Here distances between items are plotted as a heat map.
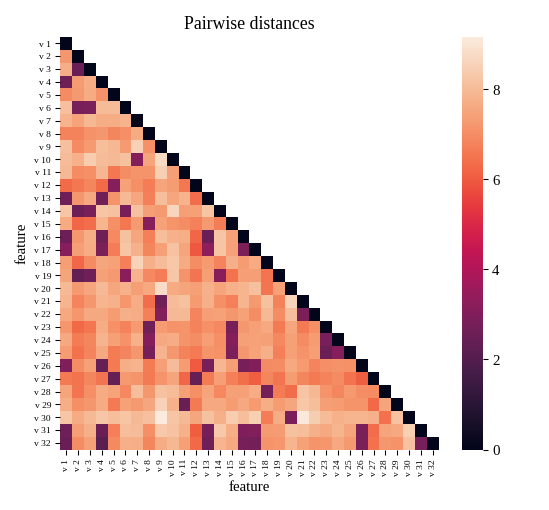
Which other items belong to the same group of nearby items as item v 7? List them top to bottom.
v 10
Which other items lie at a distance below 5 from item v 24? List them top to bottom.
v 8, v 15, v 23, v 25
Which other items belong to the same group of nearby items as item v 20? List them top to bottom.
v 30
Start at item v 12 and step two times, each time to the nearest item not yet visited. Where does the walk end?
v 5
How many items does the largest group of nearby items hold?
8
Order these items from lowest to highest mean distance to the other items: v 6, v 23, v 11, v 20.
v 23, v 6, v 11, v 20
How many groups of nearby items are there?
9
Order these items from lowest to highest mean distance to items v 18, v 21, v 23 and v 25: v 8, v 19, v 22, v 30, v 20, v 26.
v 8, v 22, v 19, v 26, v 20, v 30
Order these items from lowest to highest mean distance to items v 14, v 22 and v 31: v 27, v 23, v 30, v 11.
v 27, v 23, v 11, v 30
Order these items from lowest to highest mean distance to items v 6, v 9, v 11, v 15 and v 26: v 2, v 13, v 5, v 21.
v 2, v 21, v 13, v 5
